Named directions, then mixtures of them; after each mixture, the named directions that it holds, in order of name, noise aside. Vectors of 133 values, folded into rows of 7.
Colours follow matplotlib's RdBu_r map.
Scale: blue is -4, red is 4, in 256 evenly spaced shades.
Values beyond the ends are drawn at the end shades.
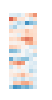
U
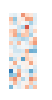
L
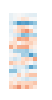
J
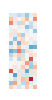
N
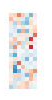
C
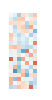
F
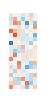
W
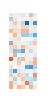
F, J, W.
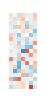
F.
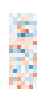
F, J.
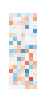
F, N.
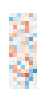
C, N.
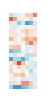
U.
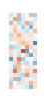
F.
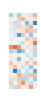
F, J, U.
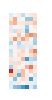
J, L, U.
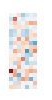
F, L.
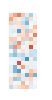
C.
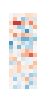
J, W.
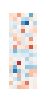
C, J, W.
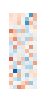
C, F, W.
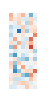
C.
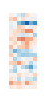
J, U, W.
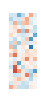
C.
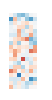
C, L.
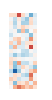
C, J, U.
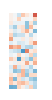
F, U.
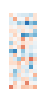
J, N, W.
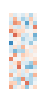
W.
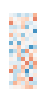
F, N.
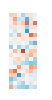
F, J, L.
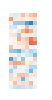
J, L, U.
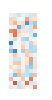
L, N, W.
